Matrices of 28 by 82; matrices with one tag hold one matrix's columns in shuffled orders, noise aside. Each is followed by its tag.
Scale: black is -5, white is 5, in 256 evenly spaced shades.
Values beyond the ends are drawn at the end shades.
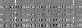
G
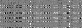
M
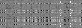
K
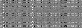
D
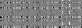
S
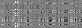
K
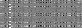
D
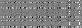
S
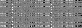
D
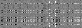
K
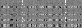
G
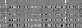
G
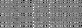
D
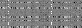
S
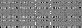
S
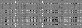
K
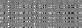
M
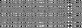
D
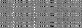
D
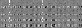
G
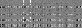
G
